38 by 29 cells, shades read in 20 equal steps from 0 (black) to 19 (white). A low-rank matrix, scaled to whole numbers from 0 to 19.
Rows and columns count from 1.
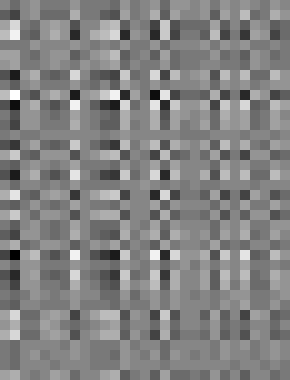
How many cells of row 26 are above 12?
9
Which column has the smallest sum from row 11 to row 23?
2
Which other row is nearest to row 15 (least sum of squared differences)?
28
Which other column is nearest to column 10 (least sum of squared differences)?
26
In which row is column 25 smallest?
10
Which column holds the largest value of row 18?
8
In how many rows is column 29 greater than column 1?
20
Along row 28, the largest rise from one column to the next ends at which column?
13
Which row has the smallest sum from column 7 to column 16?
25
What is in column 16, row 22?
6
